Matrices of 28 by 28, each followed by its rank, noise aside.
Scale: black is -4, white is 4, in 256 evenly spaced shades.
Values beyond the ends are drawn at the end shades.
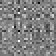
four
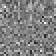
seven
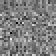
six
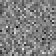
eight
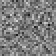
eight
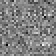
six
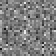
four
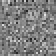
eight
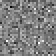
eight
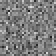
seven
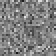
eight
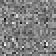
six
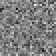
eight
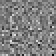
four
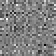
four
